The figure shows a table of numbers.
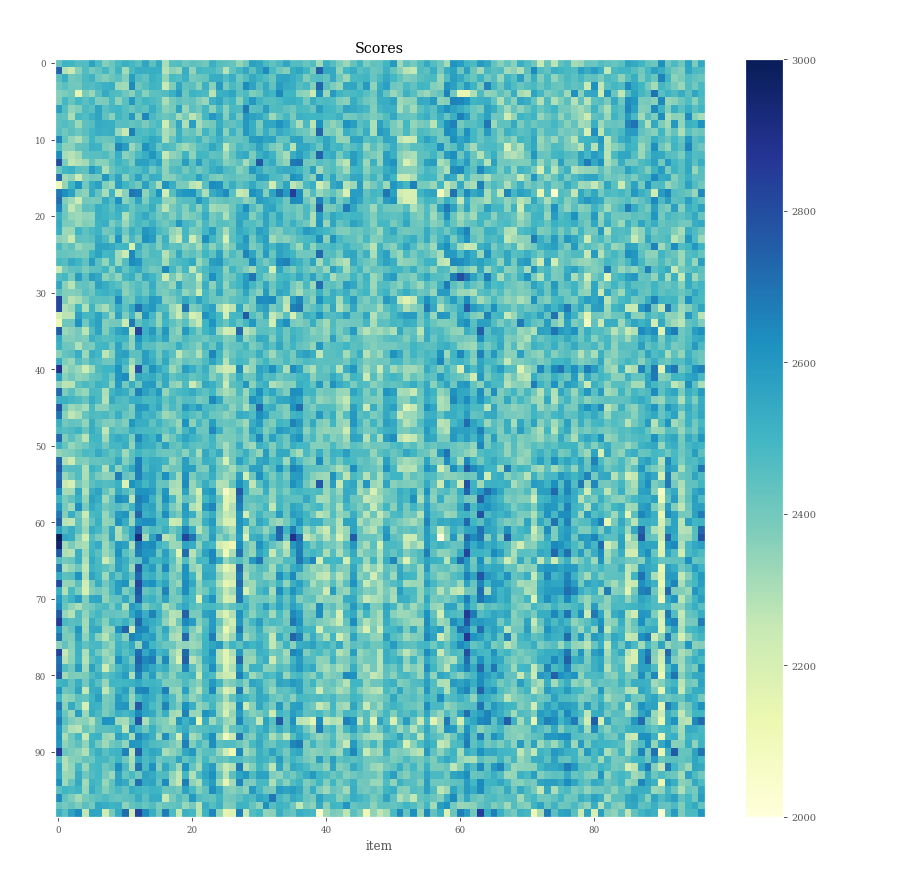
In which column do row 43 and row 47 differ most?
89
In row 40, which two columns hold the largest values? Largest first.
0, 12
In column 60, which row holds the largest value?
28
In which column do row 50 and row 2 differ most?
90
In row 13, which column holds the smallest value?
52
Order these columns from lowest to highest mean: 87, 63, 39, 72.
72, 39, 87, 63
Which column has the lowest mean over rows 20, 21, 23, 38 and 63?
25
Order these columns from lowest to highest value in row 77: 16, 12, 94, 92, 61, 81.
94, 92, 16, 81, 12, 61
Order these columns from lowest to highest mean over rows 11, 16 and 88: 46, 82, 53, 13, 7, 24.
46, 7, 82, 24, 53, 13
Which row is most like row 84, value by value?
59
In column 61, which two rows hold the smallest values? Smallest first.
4, 24
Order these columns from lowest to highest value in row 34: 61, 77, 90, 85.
77, 85, 90, 61
